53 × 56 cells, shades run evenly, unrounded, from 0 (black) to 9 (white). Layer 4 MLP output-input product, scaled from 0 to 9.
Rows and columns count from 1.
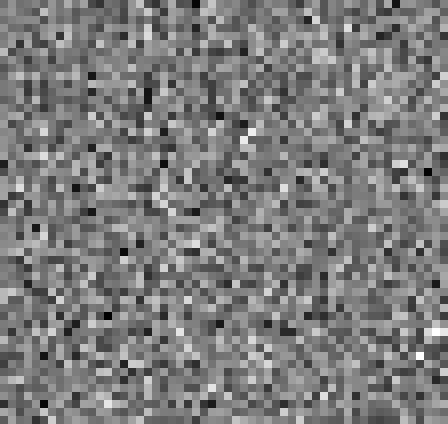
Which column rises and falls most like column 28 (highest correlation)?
4
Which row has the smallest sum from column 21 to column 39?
51
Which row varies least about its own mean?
28
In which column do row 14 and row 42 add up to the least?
19
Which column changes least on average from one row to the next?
46
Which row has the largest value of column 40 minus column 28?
15
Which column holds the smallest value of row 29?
5
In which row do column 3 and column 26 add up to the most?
32
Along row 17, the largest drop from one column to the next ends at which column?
21
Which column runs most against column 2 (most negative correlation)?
16
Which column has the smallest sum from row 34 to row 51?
6
